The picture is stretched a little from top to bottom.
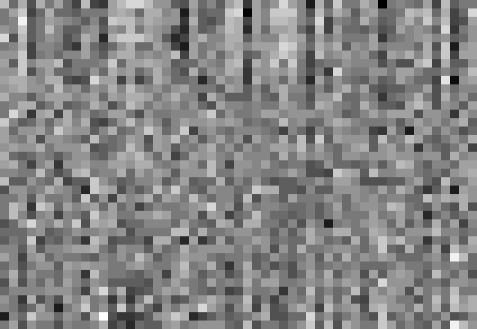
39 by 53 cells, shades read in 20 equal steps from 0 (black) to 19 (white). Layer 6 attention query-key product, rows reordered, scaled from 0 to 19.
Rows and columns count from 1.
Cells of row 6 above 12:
9
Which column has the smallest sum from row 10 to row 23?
35
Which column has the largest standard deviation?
51
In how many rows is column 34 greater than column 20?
14
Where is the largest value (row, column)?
38, 12
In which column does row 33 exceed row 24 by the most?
11
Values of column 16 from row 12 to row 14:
13 12 6
